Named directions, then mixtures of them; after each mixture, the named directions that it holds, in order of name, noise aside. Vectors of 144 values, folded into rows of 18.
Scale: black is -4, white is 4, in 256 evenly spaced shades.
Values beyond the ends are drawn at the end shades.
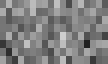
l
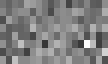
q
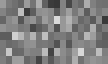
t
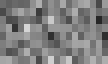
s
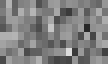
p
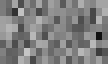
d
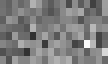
q.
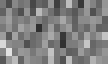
l.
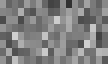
q, t.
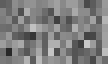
q, t.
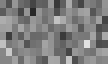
l, p.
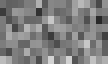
s.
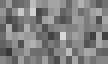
l, p, s.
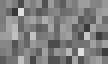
d, p, t.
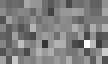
q.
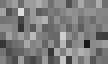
d, l, t.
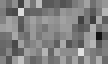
d, q, t.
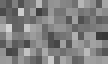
d, s.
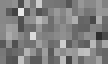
d, l, t.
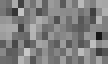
d.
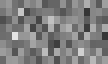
p, s, t.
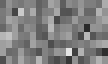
d, p.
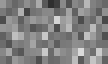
t.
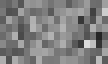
d, q.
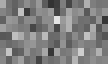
t.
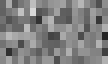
l, p, s.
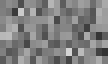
d, p.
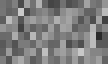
d, q, t.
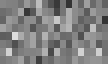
t.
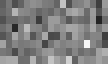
d, q, s.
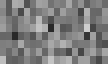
p, t.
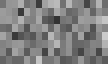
s, t.
